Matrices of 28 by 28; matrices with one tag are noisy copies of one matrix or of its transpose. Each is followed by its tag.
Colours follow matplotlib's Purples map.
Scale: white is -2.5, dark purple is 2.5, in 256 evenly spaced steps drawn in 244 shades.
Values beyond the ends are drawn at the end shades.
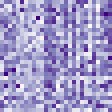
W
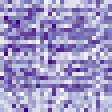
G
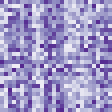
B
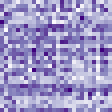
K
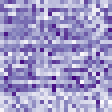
G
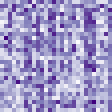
K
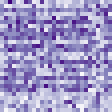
G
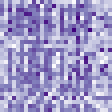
G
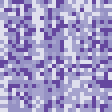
B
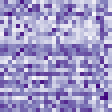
W
